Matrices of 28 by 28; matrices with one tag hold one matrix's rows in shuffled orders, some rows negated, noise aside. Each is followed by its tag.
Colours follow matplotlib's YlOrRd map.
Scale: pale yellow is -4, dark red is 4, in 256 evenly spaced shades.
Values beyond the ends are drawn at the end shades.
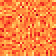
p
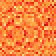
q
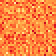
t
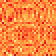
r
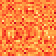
q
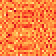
r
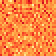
r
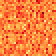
t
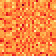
p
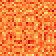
q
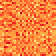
p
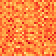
q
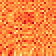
r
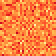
p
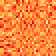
p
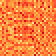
r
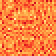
r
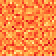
q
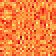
p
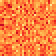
p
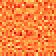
q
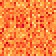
t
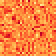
p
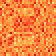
r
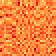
p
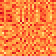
p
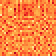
r
